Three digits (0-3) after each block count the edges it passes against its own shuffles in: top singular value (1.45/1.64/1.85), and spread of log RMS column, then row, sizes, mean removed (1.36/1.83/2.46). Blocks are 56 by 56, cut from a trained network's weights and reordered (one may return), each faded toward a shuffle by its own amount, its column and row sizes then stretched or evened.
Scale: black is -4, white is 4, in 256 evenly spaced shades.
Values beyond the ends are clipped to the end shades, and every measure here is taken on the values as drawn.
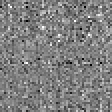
1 1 2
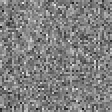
1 0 0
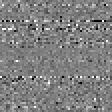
1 0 3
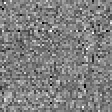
1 1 0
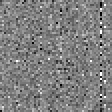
2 2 0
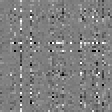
2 3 2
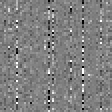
3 3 0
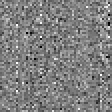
0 2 0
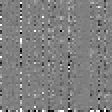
3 3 1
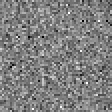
0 0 1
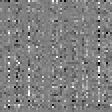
1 3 2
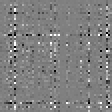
2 3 2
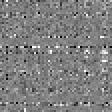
1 2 3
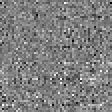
1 1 2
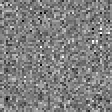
2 2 0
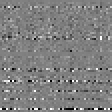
3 0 3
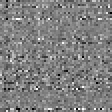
0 1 3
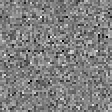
0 0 2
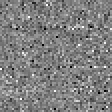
1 0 1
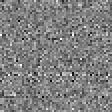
2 0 2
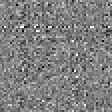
1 2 2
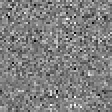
0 1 2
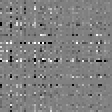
2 3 3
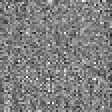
2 1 2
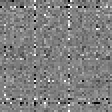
2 2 2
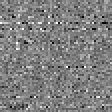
1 0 3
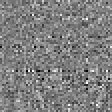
3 1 2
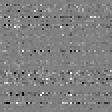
0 1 3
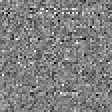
2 0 1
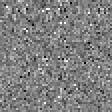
0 1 0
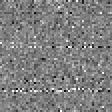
3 1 2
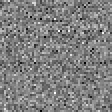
0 0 0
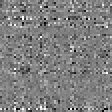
1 2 3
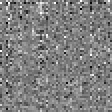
1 3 1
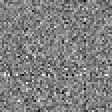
1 1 1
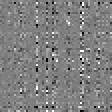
2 3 2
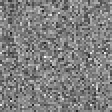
1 0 1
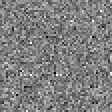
0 0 1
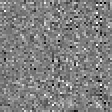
1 2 1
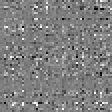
0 3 3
